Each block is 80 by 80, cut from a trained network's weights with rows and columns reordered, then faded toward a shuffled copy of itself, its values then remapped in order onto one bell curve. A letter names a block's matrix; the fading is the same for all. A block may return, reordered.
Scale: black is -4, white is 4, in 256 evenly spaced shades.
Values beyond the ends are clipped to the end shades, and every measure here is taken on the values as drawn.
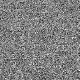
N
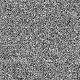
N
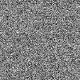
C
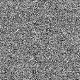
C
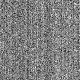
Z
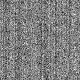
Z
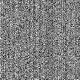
Z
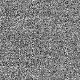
N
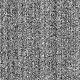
Z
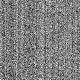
Z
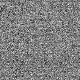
C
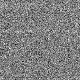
N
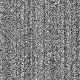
Z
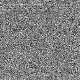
N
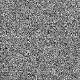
C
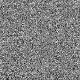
C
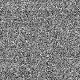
N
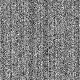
Z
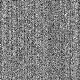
Z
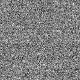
N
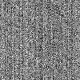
Z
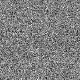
N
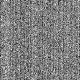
Z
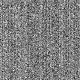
Z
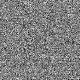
C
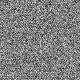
N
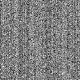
Z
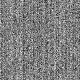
Z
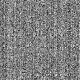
Z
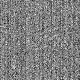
Z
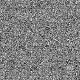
N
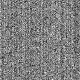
Z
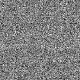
C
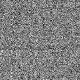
C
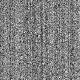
Z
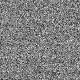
N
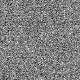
N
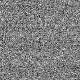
C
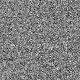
N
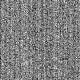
Z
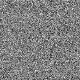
C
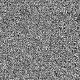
N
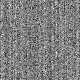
Z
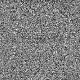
N
